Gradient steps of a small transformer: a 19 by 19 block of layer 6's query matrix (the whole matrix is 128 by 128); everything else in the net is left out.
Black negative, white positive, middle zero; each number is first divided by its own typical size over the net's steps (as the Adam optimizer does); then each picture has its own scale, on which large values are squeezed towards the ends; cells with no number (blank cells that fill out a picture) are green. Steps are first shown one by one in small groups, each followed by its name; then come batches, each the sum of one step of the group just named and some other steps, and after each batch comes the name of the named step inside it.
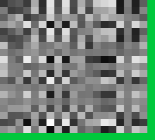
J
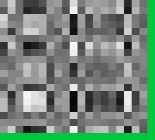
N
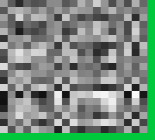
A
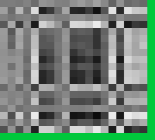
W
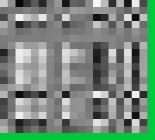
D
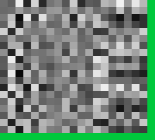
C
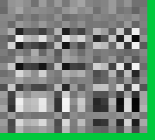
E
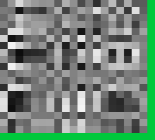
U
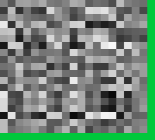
U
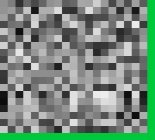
A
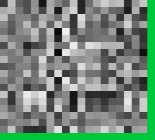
N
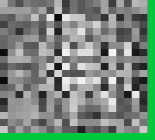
A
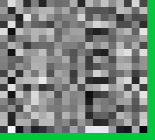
C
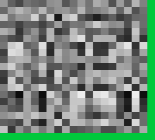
A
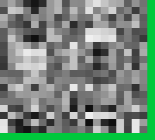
N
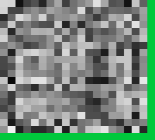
D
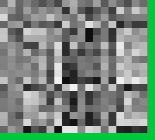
N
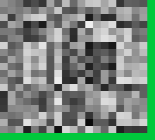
A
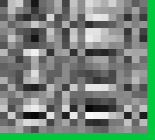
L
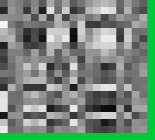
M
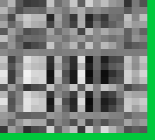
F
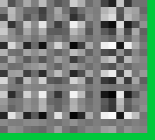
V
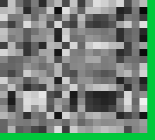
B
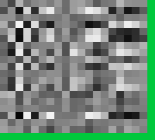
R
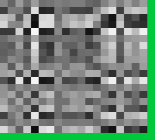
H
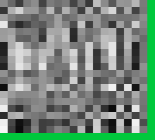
M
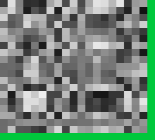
B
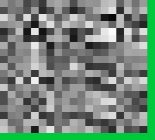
H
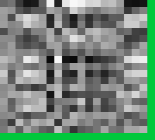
F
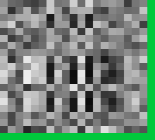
F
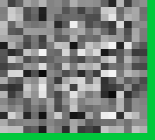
V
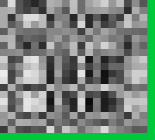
F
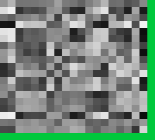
B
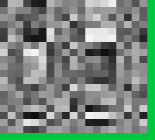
L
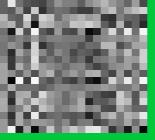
H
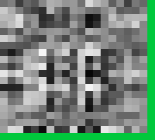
F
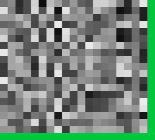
B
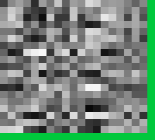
L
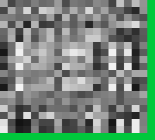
R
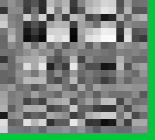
M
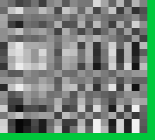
B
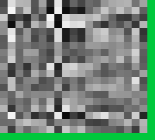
L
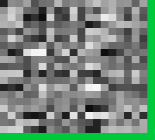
L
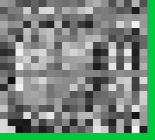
R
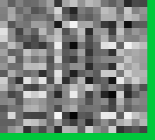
V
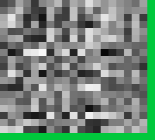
L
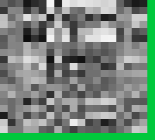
M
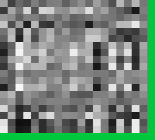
R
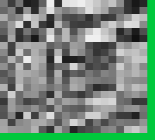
R
